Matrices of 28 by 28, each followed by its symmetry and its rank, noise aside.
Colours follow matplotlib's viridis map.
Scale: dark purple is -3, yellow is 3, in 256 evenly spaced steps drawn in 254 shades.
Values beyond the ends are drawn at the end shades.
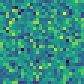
antisymmetric, rank eight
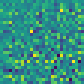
no symmetry, rank six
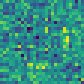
symmetric, rank seven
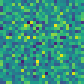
no symmetry, rank seven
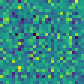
symmetric, rank six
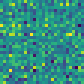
no symmetry, rank eight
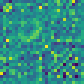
symmetric, rank seven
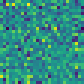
no symmetry, rank six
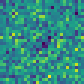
symmetric, rank seven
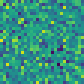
symmetric, rank seven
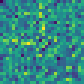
symmetric, rank seven
